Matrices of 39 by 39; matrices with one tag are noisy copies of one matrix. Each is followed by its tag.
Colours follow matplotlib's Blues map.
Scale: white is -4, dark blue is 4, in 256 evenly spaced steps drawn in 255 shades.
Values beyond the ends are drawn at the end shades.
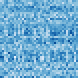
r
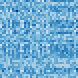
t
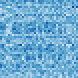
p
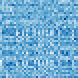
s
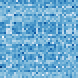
p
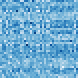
t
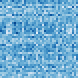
p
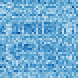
p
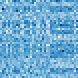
t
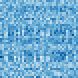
r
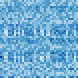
r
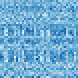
r
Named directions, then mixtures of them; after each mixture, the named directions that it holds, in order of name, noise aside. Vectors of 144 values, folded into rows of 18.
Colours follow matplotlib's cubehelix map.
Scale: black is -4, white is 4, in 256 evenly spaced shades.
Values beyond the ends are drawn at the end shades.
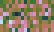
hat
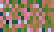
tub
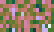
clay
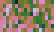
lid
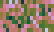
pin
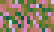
hat, pin, tub.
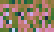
clay, hat, tub.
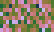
pin, tub.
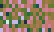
tub.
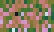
clay, hat.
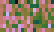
clay, lid, pin.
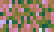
lid, pin, tub.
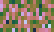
clay, tub.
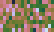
clay, lid, pin.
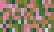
clay, pin, tub.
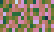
hat, lid.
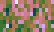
lid.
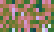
clay.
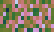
hat, lid.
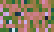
clay, hat, tub.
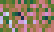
hat, tub.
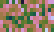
pin.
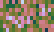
pin.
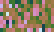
lid, tub.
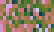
clay, lid, pin.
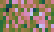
lid, pin.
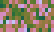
clay, hat, tub.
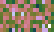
clay.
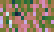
hat, lid, tub.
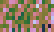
clay, pin.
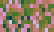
hat, pin.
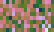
clay, pin.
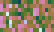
hat, lid, tub.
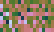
hat, tub.
